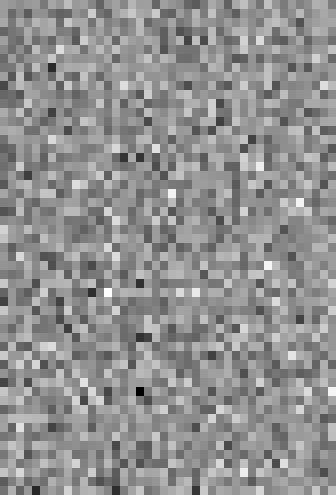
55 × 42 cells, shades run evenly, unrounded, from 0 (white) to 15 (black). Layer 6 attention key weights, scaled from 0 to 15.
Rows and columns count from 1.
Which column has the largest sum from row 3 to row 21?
1
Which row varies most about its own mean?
44
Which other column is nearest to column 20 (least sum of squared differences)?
16
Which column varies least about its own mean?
17
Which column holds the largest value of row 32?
18
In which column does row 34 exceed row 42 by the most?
8
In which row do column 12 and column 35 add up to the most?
33
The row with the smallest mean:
53
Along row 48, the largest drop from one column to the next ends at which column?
3
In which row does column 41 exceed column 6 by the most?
47
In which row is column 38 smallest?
23
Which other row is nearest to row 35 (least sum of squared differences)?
32
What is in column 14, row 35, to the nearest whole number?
7
